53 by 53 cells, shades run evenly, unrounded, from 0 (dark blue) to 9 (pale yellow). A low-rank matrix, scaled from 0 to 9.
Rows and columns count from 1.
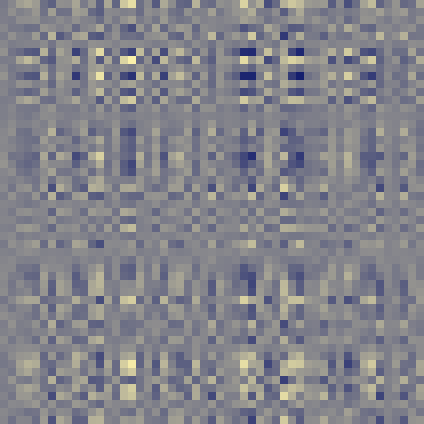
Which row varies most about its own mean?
10
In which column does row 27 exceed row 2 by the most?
36
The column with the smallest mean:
32
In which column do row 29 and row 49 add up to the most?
17
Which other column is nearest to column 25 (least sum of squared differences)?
53
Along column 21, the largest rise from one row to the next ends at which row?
8
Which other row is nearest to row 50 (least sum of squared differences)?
24
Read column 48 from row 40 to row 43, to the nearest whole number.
3 6 5 3
